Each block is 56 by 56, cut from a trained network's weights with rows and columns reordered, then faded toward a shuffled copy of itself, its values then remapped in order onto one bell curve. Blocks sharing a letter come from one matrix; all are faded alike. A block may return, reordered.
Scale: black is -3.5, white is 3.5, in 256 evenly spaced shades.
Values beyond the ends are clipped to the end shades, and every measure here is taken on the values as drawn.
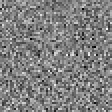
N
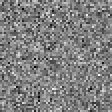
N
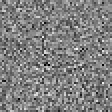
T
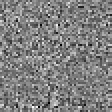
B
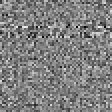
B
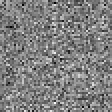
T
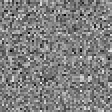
T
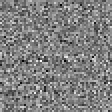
N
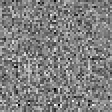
B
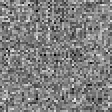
B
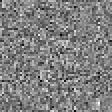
T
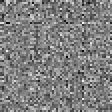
B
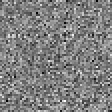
N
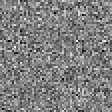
N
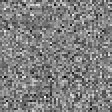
N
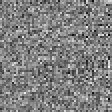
T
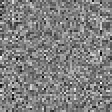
T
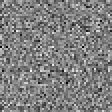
N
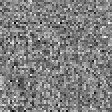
N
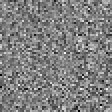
B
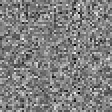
T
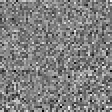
T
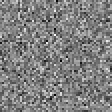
T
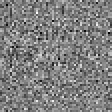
T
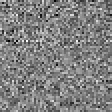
N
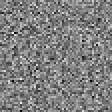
T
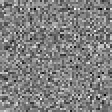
N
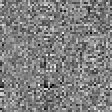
T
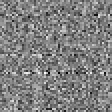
B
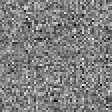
T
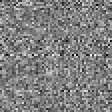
B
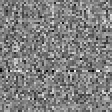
B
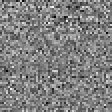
N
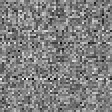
B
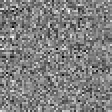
T
